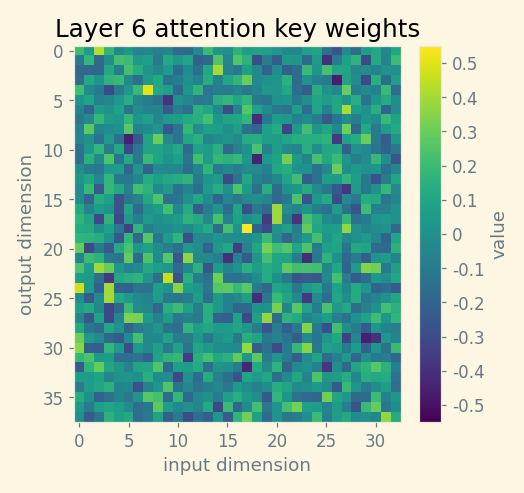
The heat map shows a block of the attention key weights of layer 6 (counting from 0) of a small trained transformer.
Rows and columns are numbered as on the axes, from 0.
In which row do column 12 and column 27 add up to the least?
14
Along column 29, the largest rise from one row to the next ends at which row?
22
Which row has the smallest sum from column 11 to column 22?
37
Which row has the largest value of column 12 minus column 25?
32
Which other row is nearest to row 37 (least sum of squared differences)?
5
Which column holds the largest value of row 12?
26
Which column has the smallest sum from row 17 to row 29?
4
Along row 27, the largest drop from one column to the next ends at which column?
20
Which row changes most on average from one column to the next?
21
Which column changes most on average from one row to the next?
23
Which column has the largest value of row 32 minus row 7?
18
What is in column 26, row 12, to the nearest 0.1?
0.3
